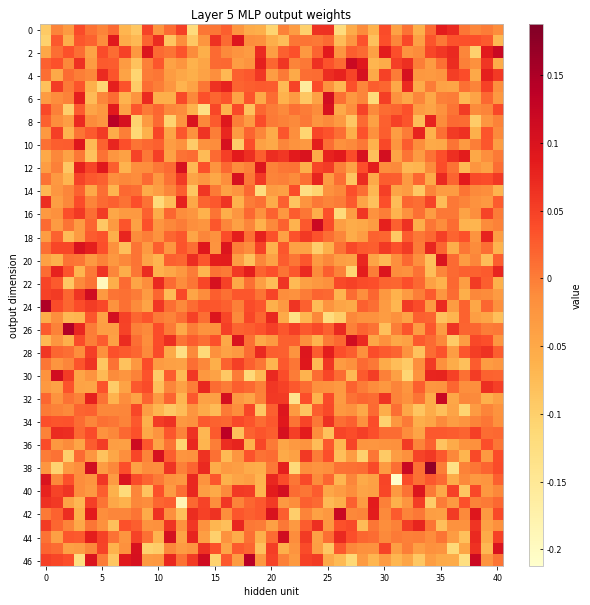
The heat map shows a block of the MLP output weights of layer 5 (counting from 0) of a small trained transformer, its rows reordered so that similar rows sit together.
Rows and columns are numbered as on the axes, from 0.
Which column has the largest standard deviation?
23
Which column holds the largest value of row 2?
40
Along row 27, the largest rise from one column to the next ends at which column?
17
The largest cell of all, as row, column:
38, 34
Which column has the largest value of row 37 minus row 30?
10
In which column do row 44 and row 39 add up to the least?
31
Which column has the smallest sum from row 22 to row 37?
12
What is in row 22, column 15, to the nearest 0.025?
0.1
